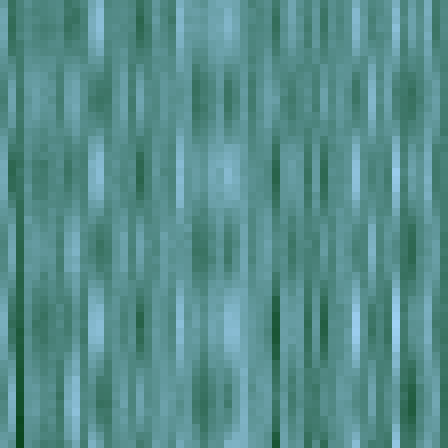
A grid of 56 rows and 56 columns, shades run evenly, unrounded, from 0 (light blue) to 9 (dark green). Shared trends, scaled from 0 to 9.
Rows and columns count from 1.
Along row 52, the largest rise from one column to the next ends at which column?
3
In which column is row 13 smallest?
47
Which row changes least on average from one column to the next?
8
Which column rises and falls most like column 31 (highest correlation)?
33
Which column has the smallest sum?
50
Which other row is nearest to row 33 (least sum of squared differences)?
30
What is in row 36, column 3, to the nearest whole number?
7
